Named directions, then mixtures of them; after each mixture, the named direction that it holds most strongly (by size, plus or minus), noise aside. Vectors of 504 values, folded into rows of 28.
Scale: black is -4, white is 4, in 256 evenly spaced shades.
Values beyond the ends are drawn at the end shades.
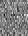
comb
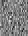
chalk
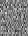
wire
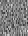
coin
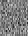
coin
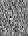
chalk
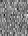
comb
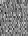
wire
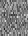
comb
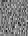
chalk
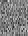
coin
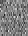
wire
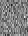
coin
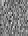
chalk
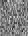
chalk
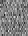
wire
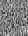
coin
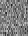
coin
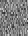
coin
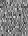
wire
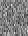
coin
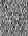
chalk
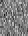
comb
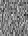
comb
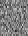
wire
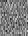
coin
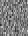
chalk
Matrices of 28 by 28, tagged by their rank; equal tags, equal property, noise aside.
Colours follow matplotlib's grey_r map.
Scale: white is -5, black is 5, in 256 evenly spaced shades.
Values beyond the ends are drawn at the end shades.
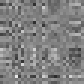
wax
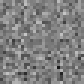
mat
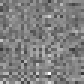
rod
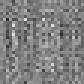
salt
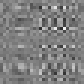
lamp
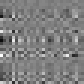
lamp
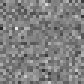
rod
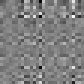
lamp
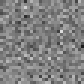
mat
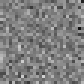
mat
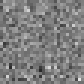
mat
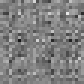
salt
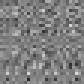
salt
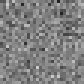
mat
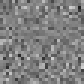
rod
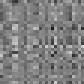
wax
